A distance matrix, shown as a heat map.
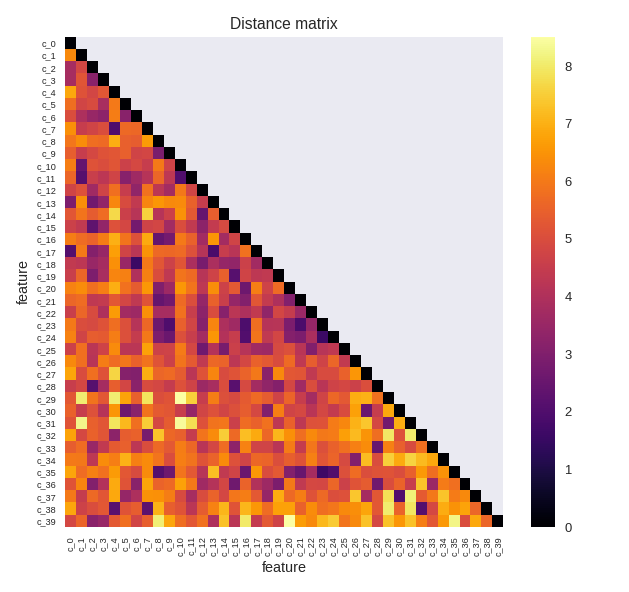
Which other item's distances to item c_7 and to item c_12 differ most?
c_14
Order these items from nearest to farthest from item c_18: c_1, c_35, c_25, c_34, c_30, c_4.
c_30, c_25, c_1, c_35, c_34, c_4
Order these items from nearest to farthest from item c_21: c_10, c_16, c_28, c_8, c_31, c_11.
c_8, c_16, c_28, c_31, c_11, c_10
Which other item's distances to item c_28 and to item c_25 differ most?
c_33
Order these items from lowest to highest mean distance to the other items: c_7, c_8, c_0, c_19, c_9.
c_9, c_19, c_8, c_0, c_7
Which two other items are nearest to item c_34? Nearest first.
c_26, c_2
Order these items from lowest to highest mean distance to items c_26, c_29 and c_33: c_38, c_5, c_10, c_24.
c_24, c_5, c_38, c_10
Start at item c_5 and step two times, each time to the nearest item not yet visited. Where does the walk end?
c_37
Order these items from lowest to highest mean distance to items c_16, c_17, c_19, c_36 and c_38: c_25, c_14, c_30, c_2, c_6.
c_2, c_6, c_25, c_14, c_30
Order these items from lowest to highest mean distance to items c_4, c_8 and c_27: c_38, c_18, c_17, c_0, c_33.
c_18, c_38, c_33, c_17, c_0
